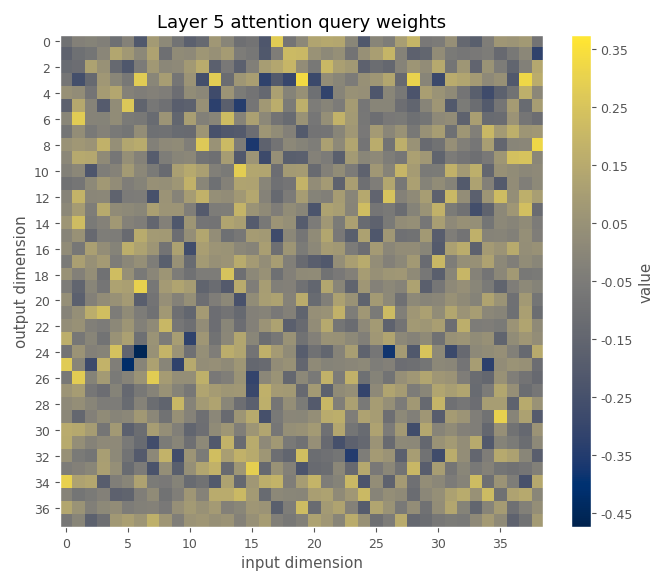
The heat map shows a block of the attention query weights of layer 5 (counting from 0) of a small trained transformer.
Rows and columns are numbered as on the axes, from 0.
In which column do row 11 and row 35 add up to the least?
35
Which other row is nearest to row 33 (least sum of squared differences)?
17
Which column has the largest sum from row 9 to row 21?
37
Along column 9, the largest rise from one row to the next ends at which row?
26
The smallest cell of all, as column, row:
6, 24
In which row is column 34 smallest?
25
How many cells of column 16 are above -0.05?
26
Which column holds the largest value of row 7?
34
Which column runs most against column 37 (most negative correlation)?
16
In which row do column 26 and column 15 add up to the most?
12
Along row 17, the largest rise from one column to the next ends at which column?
30
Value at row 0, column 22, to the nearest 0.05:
0.15
